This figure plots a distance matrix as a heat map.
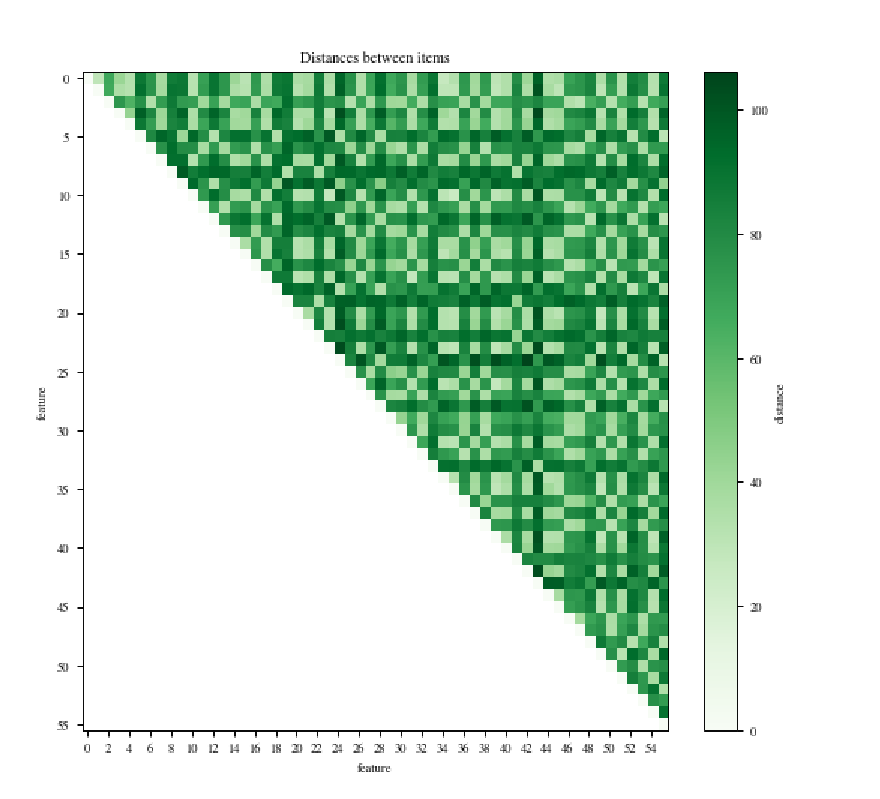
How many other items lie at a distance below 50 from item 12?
8
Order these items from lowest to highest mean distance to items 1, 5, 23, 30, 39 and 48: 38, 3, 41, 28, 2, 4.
4, 3, 2, 38, 28, 41
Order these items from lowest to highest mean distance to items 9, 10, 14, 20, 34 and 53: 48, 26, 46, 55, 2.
26, 2, 46, 48, 55
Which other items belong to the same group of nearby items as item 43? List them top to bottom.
33
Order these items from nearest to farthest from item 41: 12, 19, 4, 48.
19, 4, 48, 12
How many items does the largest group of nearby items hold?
25
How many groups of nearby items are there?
5
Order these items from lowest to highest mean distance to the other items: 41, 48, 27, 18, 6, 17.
17, 27, 6, 48, 18, 41
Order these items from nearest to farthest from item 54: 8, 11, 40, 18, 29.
40, 29, 11, 8, 18
